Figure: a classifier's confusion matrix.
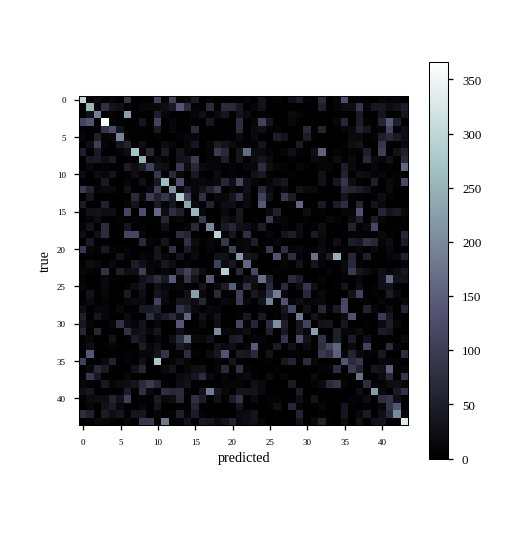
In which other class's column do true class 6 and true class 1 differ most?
13
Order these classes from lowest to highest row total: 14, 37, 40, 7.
37, 40, 14, 7
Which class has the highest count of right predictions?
3
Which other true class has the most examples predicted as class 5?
30
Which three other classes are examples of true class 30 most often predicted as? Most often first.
26, 13, 21
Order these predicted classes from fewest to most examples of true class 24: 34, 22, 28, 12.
34, 22, 28, 12
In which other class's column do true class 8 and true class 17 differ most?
39
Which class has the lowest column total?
33
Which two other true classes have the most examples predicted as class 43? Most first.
9, 11
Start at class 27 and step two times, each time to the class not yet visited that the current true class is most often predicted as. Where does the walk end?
20
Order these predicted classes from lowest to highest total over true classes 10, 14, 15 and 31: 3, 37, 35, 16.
16, 3, 35, 37
